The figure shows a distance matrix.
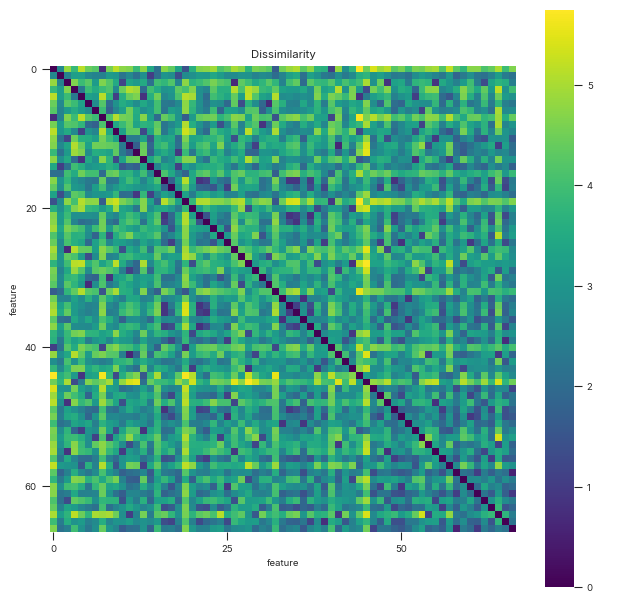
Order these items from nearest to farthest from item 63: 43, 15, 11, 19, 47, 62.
47, 43, 62, 11, 15, 19
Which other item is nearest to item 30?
8
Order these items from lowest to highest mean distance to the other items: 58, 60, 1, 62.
58, 1, 60, 62
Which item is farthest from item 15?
44
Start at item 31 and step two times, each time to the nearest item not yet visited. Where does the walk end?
27
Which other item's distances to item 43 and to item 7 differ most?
0
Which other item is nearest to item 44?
4
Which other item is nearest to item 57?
13
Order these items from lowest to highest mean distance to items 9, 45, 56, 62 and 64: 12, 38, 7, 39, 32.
39, 12, 38, 32, 7
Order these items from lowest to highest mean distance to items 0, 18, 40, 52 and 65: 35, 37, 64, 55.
37, 35, 55, 64
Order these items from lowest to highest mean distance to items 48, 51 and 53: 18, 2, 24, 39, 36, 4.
36, 2, 24, 18, 39, 4
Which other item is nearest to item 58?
66
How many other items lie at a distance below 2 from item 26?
5
